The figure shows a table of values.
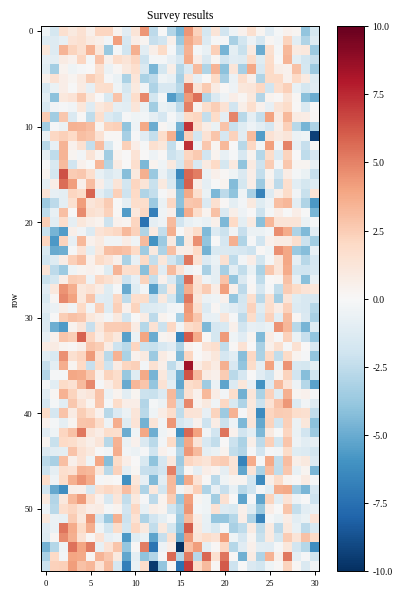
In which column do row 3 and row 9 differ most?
21
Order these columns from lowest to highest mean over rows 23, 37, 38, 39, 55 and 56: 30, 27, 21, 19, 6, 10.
30, 21, 19, 10, 6, 27
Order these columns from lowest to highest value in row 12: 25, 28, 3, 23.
28, 3, 23, 25
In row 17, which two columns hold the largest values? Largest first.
5, 16
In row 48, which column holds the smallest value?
2
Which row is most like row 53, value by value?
27
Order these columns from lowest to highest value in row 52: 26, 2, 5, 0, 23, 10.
26, 0, 23, 10, 5, 2
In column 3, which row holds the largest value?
54
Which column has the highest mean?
16
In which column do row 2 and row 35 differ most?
20
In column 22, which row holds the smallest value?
45
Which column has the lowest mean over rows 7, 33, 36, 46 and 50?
15
